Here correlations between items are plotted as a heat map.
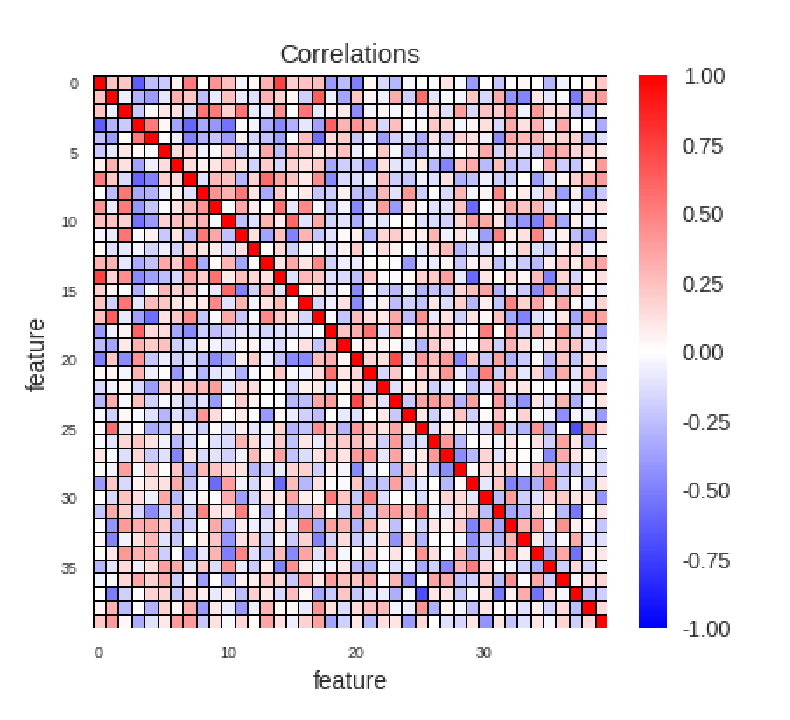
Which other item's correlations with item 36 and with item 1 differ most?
32
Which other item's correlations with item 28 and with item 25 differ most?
20
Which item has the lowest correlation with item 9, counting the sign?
29
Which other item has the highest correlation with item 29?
35
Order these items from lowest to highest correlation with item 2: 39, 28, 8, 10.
39, 10, 28, 8
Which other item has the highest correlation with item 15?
10
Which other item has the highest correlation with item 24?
8
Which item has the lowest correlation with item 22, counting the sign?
4
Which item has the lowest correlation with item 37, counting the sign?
25
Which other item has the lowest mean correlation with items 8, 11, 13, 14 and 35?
3
